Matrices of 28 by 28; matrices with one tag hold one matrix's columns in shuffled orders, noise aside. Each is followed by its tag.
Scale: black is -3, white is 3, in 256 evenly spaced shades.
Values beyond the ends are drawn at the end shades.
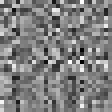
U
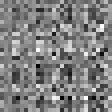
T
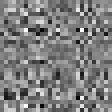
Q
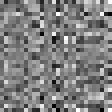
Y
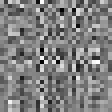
U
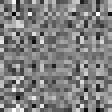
Y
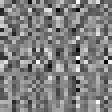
U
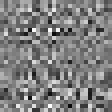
Q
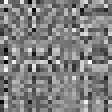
U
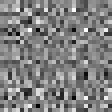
Q
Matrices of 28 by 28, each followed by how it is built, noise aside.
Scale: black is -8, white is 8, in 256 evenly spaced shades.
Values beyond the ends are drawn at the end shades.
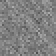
Toeplitz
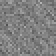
Toeplitz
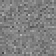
uneven rows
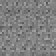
repeating columns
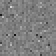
sparse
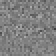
uneven rows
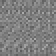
repeating columns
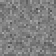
repeating columns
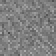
Toeplitz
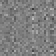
low rank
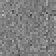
low rank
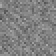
Toeplitz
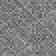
Toeplitz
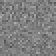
repeating columns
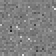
sparse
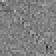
banded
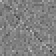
diagonal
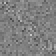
banded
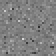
sparse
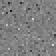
sparse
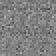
repeating columns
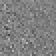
lower triangular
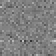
uneven rows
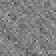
Toeplitz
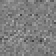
uneven rows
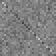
diagonal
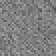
Toeplitz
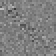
banded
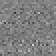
uneven rows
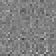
low rank
